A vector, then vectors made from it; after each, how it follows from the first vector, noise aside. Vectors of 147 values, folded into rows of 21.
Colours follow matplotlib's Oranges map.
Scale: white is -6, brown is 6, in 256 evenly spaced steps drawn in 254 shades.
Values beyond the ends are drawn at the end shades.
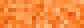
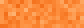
reversed, negated, shrunk.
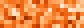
reversed, negated, scaled up.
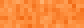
wrapped around, negated, shrunk.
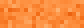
shrunk.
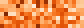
reversed, negated, scaled up.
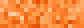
reversed, negated.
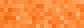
shrunk.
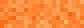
shrunk.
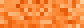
reversed, negated.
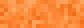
wrapped around, negated, shrunk.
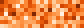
reversed, scaled up.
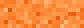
partly zeroed.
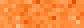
wrapped around, negated, partly zeroed.
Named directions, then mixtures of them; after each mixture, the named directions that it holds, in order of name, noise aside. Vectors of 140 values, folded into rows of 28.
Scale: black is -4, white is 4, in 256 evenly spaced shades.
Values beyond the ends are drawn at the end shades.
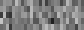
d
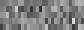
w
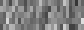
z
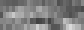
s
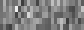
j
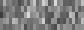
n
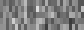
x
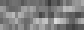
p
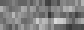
p.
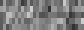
j, p, z.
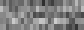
p, x.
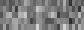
s, x, z.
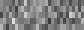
n, w, x.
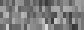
d, p, w.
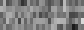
j, p, z.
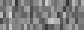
d.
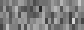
w.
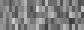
x.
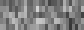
p, x.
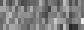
p, z.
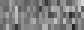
p, w, x.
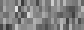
j.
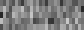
d, s.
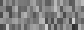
d, n, w.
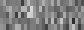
j, w.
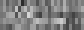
j, p.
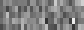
n, w.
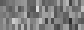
w, x.
